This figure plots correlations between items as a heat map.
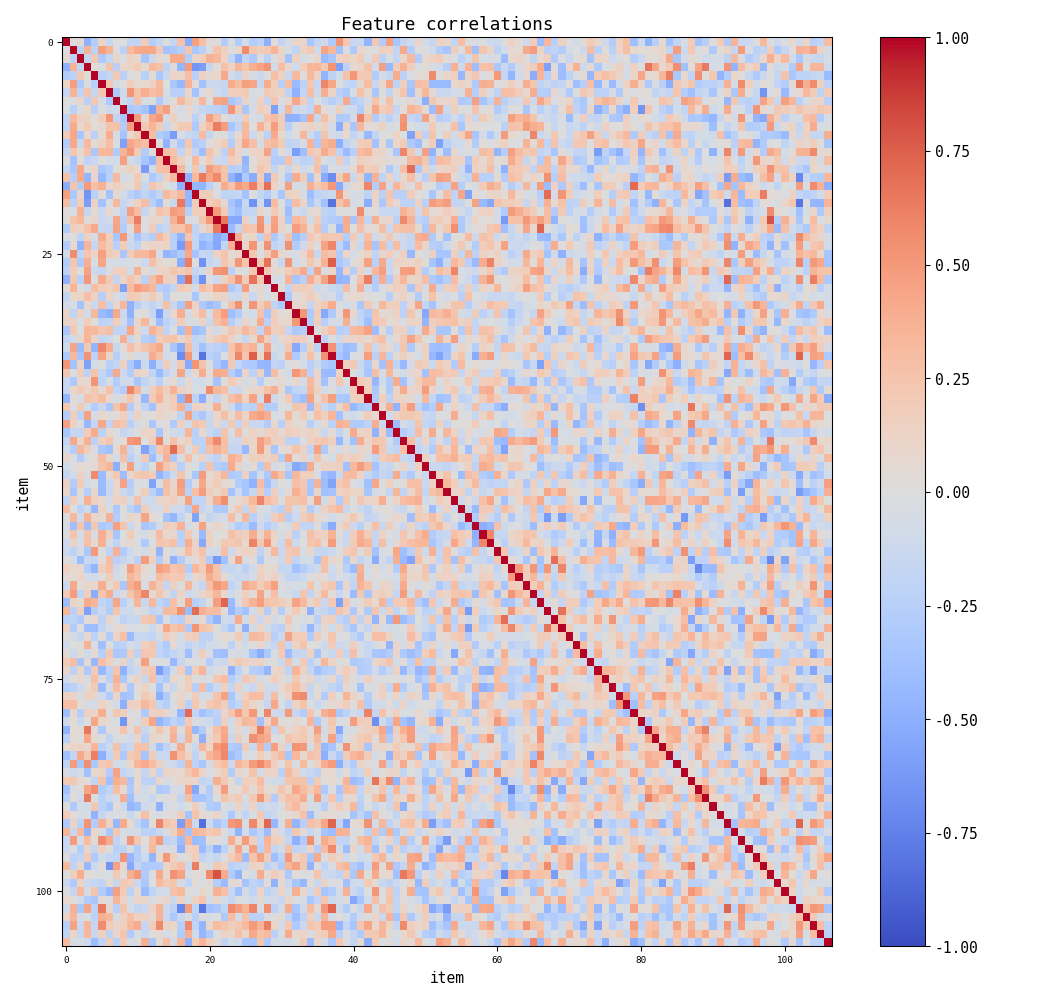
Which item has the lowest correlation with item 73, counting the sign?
84
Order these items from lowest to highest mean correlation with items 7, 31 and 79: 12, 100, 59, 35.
12, 35, 59, 100
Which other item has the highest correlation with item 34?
94
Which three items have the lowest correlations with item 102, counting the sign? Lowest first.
19, 16, 53
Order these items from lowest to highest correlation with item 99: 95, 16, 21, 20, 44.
21, 44, 16, 20, 95
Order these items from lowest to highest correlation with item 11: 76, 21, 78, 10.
21, 76, 10, 78
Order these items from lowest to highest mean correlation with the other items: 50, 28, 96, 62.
50, 62, 96, 28
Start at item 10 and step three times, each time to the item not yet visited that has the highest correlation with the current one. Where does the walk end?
47
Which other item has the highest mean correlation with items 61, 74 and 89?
68
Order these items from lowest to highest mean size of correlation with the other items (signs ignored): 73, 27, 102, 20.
73, 20, 27, 102
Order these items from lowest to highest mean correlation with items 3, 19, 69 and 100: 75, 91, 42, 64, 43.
42, 64, 75, 91, 43
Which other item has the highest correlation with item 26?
37
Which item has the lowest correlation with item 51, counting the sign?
92
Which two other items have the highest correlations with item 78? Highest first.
77, 29
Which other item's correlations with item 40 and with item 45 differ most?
87
